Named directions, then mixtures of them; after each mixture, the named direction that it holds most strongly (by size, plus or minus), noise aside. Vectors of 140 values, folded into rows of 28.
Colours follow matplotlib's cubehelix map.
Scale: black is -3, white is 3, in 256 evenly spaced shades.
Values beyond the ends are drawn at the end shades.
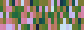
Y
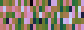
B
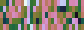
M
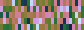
Y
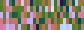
Y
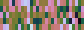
M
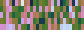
Y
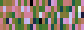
B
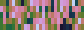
Y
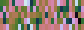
M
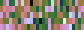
Y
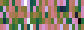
M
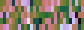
Y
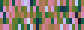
M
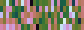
Y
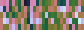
M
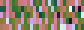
B
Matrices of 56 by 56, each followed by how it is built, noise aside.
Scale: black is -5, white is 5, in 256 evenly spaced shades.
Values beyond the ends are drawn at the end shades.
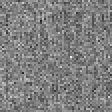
blocks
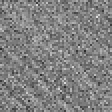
Toeplitz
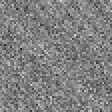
Toeplitz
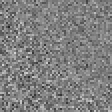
lower triangular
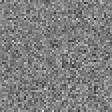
low rank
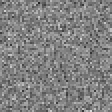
repeating columns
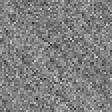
Toeplitz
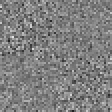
block diagonal
